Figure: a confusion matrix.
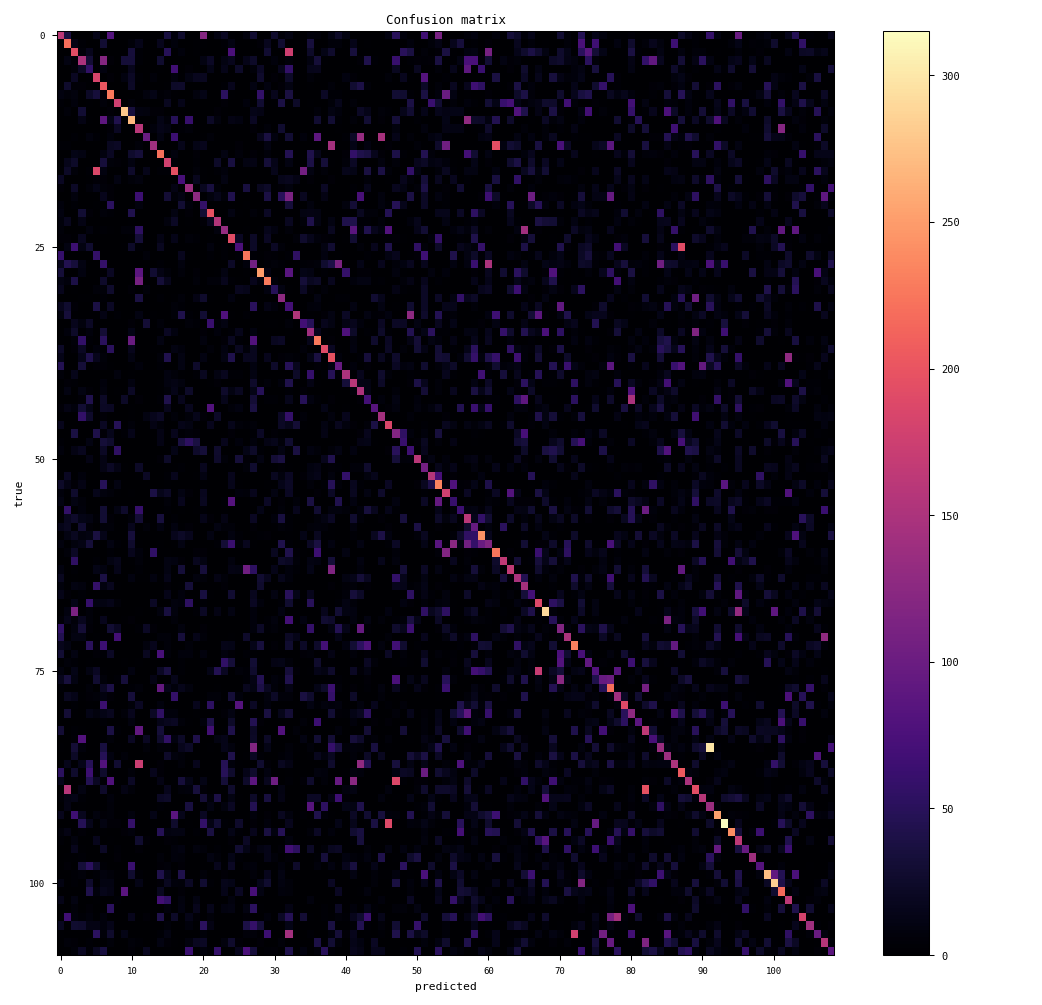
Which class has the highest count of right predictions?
93
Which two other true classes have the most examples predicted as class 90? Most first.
39, 68
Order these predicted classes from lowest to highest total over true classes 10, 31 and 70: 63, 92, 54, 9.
9, 54, 63, 92
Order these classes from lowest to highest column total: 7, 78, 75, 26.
26, 75, 7, 78
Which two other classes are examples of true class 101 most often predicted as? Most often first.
9, 27
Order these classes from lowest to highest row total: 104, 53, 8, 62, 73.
73, 62, 53, 8, 104
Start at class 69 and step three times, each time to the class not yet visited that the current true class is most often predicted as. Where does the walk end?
72
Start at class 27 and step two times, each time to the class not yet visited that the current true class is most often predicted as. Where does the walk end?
55
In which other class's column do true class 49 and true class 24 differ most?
85
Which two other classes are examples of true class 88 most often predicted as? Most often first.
47, 41
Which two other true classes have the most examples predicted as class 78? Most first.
104, 75
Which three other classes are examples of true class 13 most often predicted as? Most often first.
61, 38, 54
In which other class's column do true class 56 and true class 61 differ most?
54
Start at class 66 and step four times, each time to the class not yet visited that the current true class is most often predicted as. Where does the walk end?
32
